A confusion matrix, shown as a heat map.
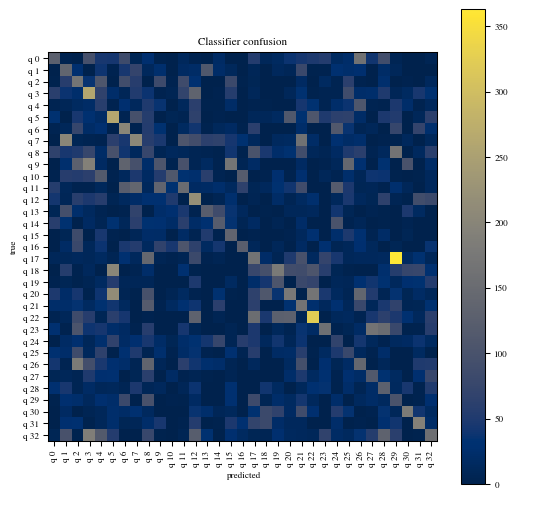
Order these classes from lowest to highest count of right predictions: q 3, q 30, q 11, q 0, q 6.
q 0, q 11, q 30, q 6, q 3
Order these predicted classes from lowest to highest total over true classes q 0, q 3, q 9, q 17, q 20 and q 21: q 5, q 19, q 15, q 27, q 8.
q 19, q 27, q 15, q 5, q 8
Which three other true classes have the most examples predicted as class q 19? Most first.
q 18, q 22, q 30
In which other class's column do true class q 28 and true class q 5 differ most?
q 20
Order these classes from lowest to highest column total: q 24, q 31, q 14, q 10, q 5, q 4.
q 10, q 14, q 31, q 24, q 4, q 5
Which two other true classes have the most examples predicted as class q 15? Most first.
q 9, q 2
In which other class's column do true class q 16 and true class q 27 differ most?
q 11
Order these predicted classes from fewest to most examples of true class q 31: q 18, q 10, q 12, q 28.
q 10, q 28, q 12, q 18
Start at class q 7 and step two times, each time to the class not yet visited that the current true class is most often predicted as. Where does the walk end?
q 13
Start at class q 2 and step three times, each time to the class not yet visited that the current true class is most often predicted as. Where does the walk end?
q 8
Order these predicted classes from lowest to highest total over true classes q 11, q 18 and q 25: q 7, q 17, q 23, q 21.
q 23, q 17, q 7, q 21
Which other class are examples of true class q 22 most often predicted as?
q 17
